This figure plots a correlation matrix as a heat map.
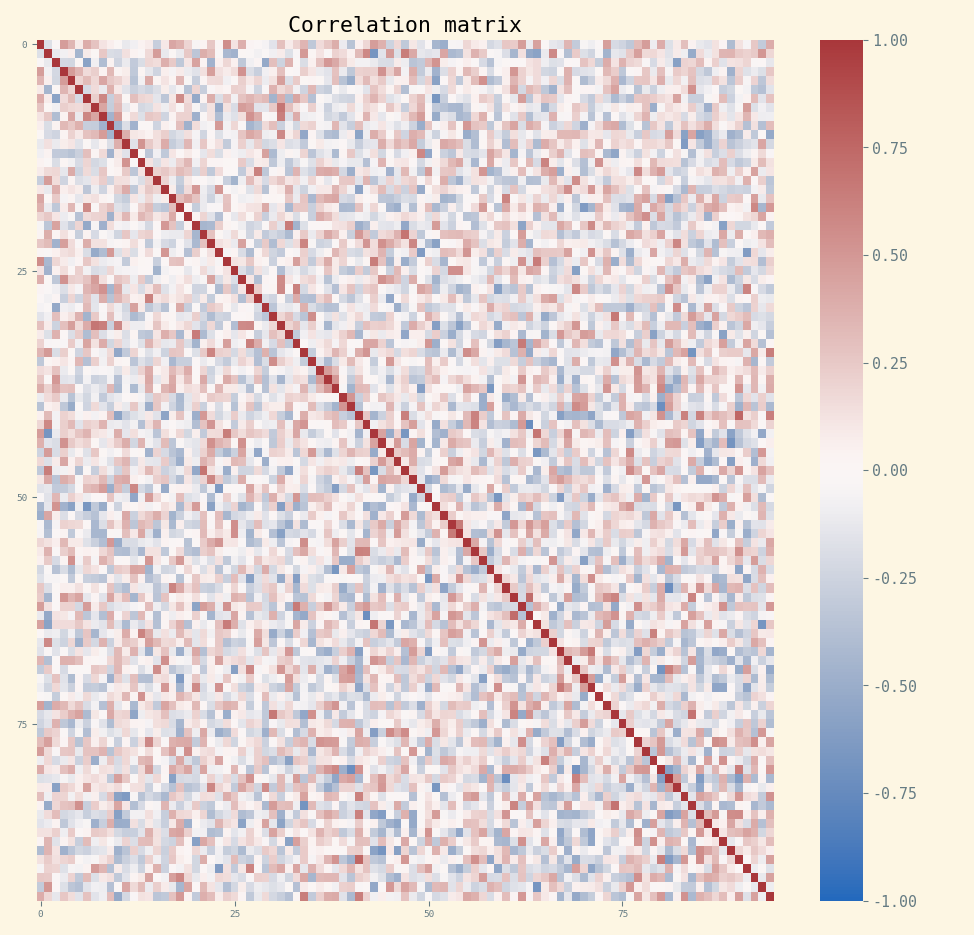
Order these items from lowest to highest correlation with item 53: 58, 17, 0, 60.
17, 60, 58, 0
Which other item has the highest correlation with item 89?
85
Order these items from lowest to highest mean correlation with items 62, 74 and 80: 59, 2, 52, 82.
82, 59, 52, 2
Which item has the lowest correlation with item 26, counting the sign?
86
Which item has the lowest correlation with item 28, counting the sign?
45
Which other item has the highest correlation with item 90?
41
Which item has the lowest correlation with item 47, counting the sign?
43
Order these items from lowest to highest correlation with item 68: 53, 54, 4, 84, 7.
7, 54, 53, 4, 84
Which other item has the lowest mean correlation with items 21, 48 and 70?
18
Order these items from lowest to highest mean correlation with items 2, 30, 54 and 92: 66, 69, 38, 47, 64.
69, 66, 47, 64, 38
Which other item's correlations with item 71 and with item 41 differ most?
67
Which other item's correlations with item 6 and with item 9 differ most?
8
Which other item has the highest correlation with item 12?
49
